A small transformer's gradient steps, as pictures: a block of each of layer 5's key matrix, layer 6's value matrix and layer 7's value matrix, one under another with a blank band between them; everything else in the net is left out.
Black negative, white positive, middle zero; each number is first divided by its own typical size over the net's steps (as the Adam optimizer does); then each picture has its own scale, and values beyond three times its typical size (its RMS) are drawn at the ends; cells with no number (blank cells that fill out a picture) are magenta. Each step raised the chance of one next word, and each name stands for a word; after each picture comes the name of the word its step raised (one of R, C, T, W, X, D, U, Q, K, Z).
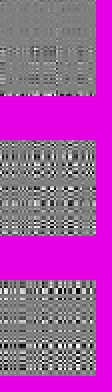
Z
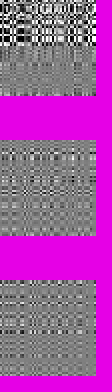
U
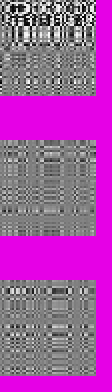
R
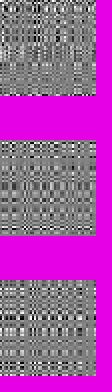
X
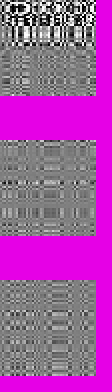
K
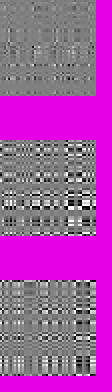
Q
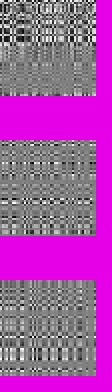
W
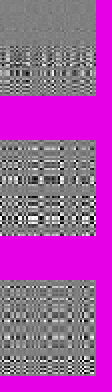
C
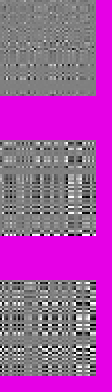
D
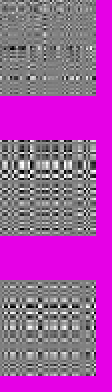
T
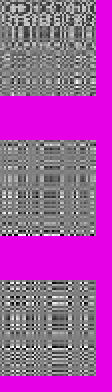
D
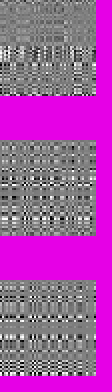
C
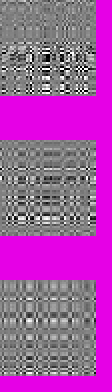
C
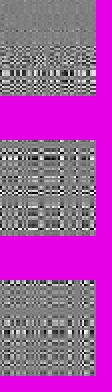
U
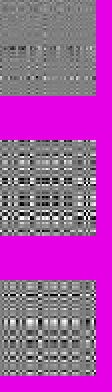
C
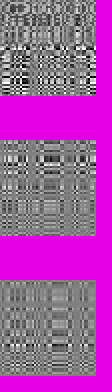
Z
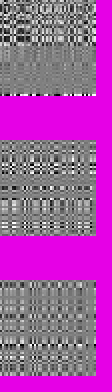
Z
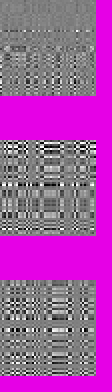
X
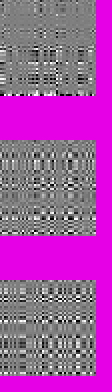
C
